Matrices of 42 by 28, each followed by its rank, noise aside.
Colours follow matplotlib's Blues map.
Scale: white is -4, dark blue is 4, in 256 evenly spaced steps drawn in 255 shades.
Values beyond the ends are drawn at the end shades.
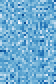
five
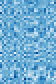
four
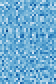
four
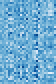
four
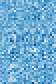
six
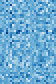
six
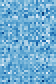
five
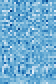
five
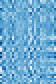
three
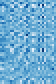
three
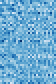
five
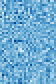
five
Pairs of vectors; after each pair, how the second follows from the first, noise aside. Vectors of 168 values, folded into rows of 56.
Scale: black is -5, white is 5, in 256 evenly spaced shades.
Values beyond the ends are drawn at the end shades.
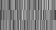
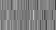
reversed, partly zeroed.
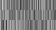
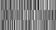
wrapped around.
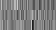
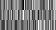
reversed, scaled up.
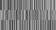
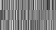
negated.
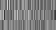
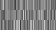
wrapped around.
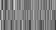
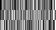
reversed, scaled up.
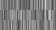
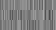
negated, shrunk.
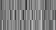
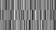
reversed.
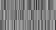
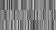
wrapped around.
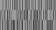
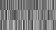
negated.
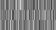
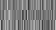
wrapped around.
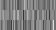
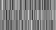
reversed.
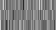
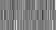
reversed, partly zeroed.
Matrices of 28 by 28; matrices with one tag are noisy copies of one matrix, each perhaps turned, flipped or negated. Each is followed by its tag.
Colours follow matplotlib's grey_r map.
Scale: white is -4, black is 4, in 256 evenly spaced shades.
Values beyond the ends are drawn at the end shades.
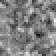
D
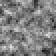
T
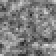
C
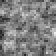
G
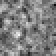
D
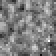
T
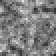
C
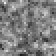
C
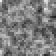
C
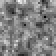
G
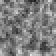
G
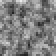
G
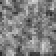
G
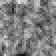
G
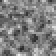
D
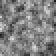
T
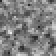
D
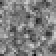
D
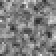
D
